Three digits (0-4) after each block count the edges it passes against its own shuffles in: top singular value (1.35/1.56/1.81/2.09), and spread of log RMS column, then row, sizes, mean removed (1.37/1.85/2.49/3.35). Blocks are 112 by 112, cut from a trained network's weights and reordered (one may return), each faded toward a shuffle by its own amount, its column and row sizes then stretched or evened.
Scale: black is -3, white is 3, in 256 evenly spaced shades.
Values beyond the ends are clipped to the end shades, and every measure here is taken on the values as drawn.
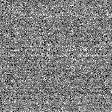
1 1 1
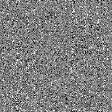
0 3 1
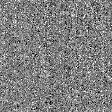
0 2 0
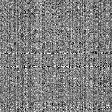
4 0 3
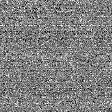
2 0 2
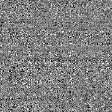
0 2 3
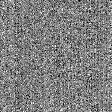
1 1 0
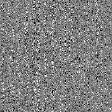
0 4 0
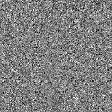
2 1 1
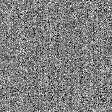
0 1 0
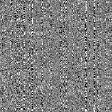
3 4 1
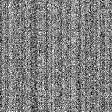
4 0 1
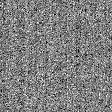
0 0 0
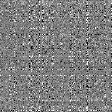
2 4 3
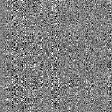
4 4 2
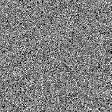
1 2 0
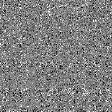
1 3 3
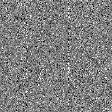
0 3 1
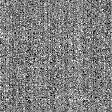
2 0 2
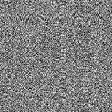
4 0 1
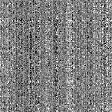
4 3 2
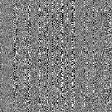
4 4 1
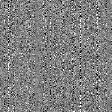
2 4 0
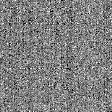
1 0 2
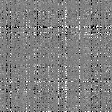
3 4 4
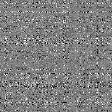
0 3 4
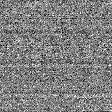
2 0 1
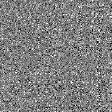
1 3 2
